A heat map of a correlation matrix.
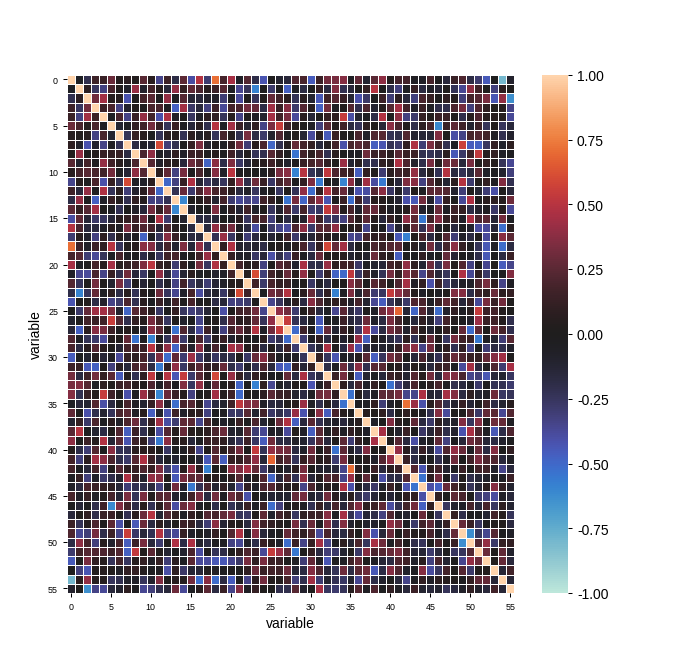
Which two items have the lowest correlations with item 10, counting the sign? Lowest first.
28, 36
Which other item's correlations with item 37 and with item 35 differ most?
42
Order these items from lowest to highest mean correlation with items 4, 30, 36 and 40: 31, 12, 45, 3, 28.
12, 45, 28, 3, 31
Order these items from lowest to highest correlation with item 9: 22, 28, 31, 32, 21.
21, 22, 28, 32, 31
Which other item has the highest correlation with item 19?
17
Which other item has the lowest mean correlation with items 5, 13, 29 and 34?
46
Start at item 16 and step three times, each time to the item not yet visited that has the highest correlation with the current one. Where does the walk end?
32
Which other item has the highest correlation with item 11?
7
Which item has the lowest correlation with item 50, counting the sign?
49
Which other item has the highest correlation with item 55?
31
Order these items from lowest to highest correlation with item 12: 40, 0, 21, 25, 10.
40, 21, 25, 0, 10
